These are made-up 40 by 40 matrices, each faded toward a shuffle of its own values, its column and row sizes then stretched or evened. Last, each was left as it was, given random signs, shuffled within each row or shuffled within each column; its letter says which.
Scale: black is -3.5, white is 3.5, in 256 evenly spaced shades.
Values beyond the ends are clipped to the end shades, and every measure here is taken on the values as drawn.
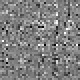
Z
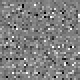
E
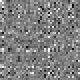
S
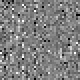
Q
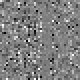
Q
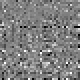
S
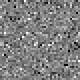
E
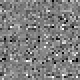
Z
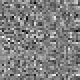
S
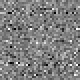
E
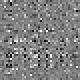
S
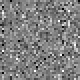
Q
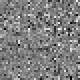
Z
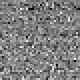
E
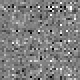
Z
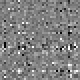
Z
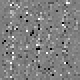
Q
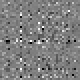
S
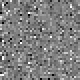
Q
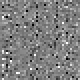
Q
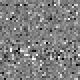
E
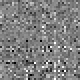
Z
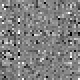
Z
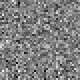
Q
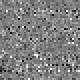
E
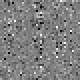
Q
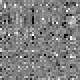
S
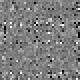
Z
